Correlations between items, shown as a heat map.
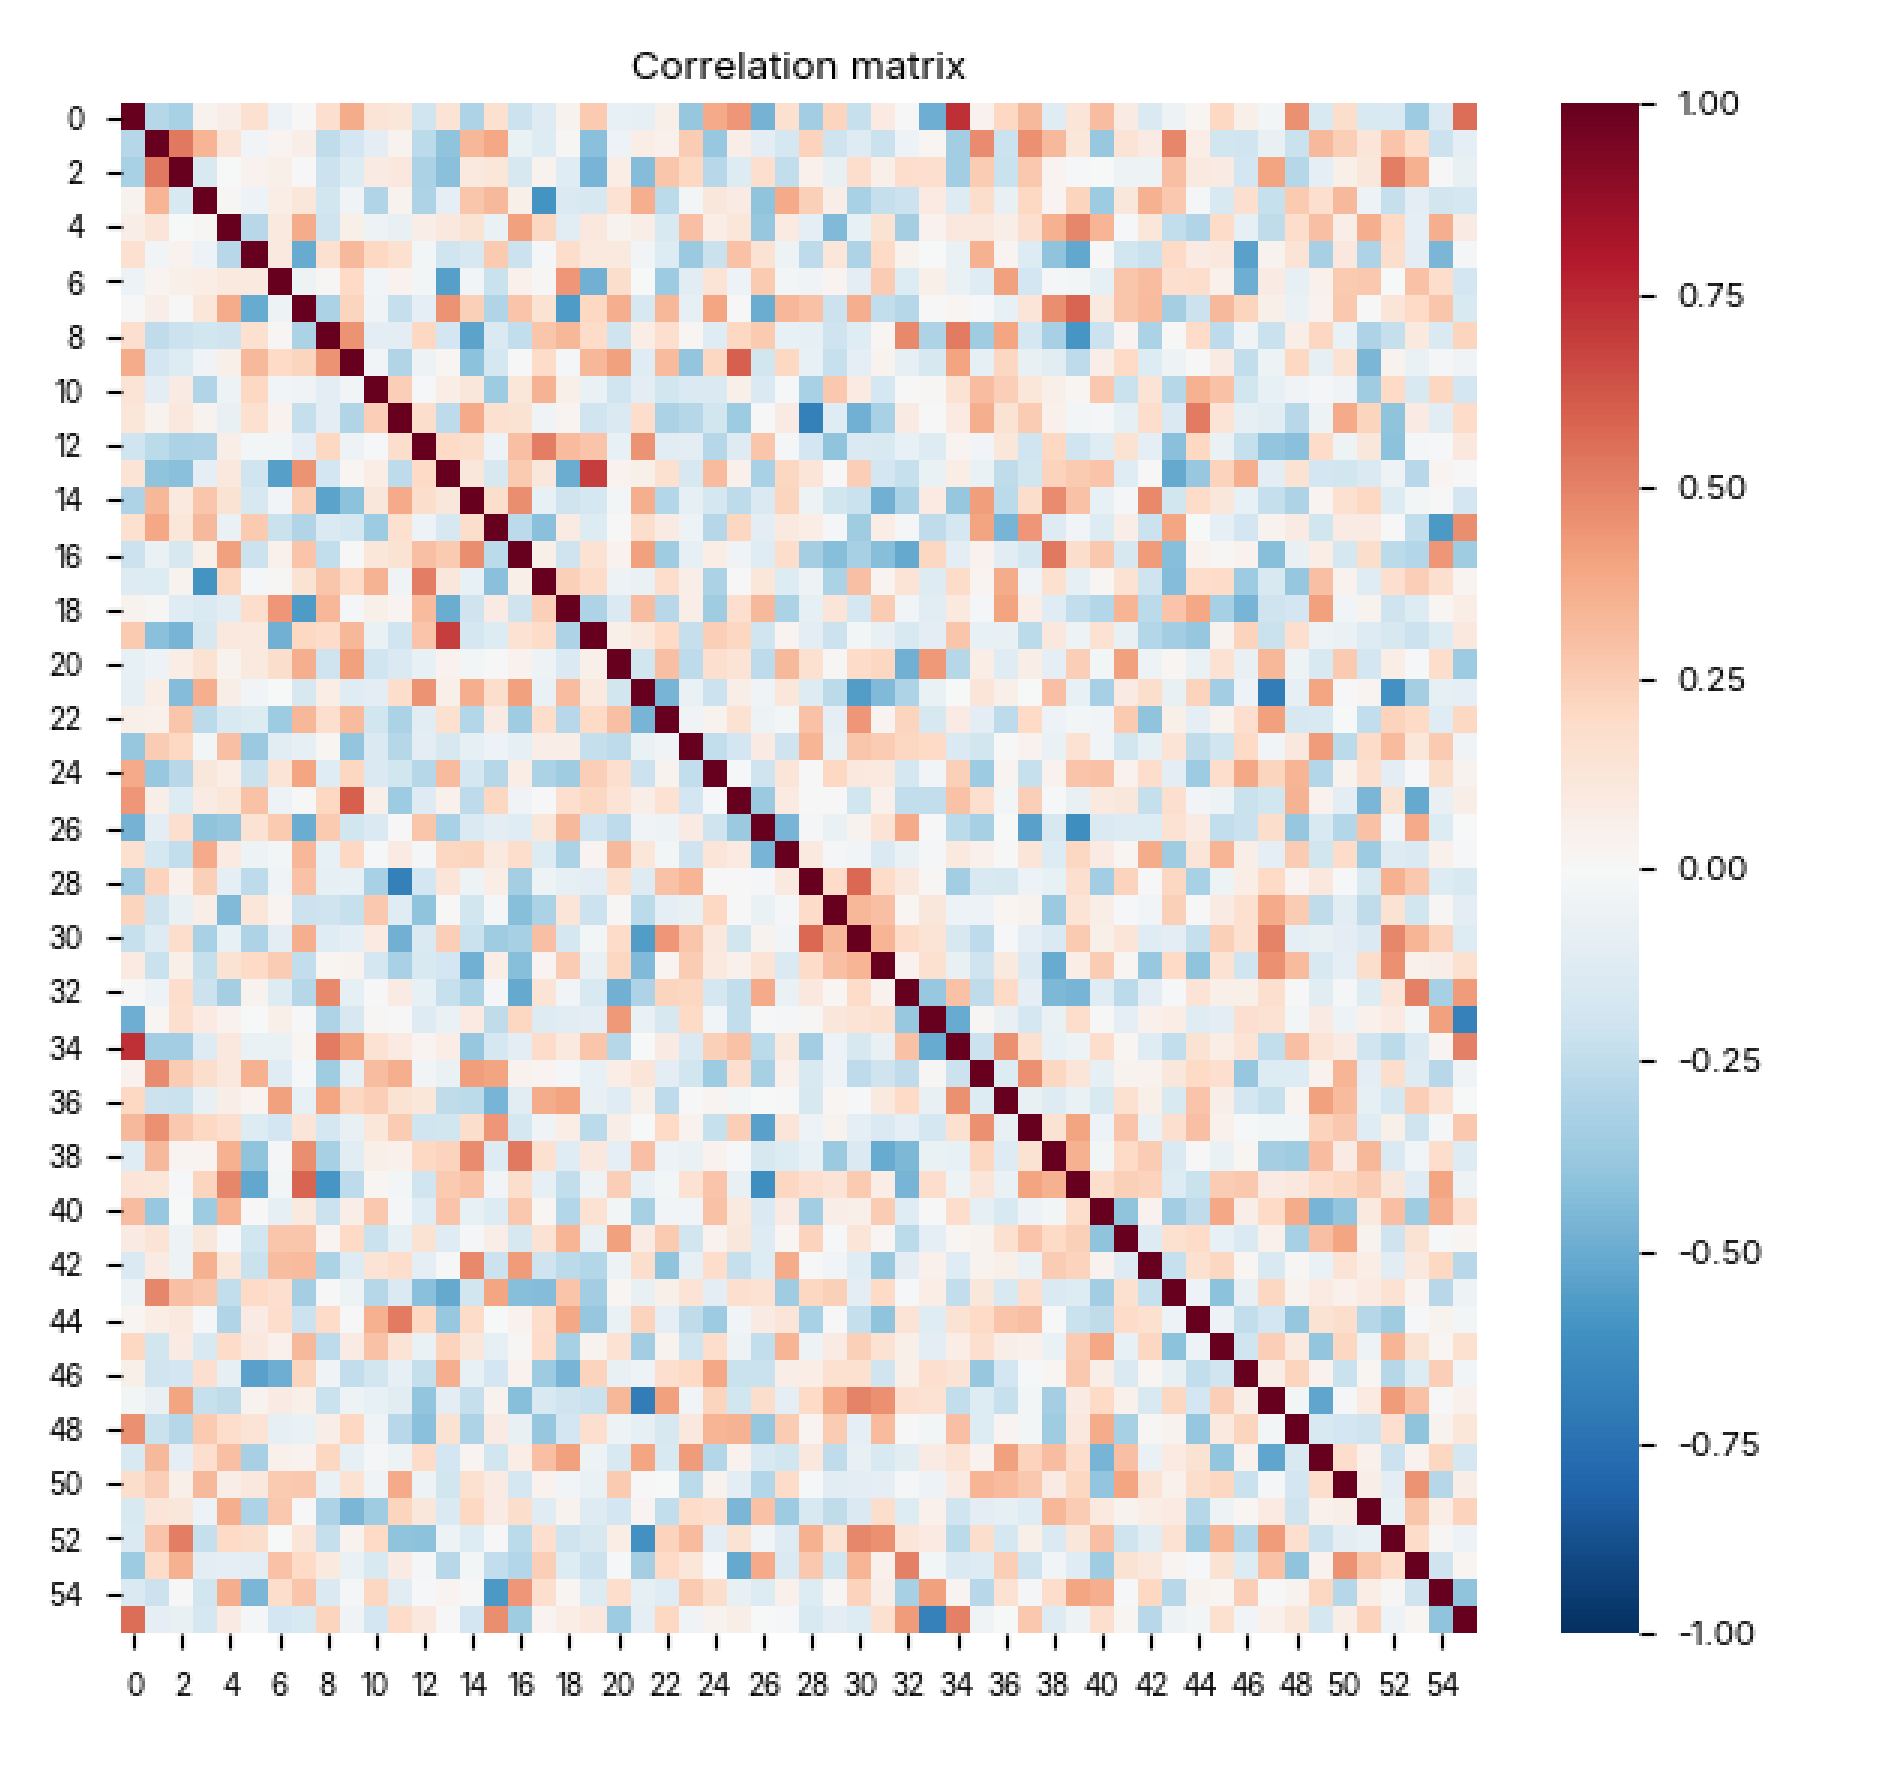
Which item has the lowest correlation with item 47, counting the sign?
21
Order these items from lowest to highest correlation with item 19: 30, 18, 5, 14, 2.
2, 18, 14, 30, 5
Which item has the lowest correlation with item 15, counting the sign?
54
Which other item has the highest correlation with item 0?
34
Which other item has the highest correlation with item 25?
9
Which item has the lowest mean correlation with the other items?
26
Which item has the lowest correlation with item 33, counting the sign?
55
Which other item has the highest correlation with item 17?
12
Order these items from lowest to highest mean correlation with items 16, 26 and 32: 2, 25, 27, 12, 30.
25, 27, 30, 2, 12
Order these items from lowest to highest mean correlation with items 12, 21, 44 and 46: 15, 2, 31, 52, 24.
52, 31, 2, 24, 15
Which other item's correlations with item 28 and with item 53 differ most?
11
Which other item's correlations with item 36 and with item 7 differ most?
18
